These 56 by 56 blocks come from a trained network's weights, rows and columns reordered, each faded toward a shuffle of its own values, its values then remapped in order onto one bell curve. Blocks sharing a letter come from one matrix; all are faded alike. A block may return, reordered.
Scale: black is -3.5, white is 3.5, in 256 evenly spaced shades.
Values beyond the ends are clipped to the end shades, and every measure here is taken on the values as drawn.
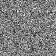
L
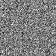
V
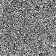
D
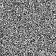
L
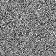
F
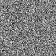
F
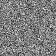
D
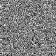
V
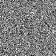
L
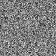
F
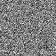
L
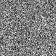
L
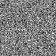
F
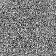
L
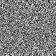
F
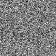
L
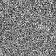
L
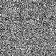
L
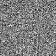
V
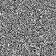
V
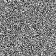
V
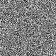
F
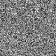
F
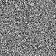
V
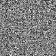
L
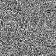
F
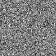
V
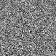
V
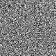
L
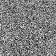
D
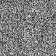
V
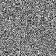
F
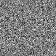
D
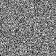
F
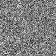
V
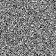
D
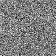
L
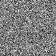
D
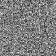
V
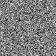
D
